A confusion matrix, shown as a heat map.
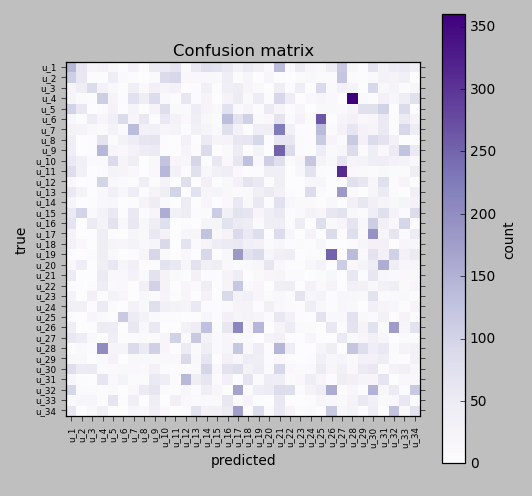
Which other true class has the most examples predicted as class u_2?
u_15
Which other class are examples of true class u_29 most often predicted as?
u_12
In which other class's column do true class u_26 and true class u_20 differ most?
u_17
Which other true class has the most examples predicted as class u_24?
u_10
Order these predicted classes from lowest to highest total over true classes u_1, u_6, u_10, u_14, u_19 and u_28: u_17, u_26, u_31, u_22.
u_22, u_31, u_26, u_17
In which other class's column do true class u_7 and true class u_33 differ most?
u_21
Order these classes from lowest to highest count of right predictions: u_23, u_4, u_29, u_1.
u_29, u_23, u_4, u_1
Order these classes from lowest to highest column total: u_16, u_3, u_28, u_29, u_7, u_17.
u_3, u_29, u_7, u_16, u_28, u_17
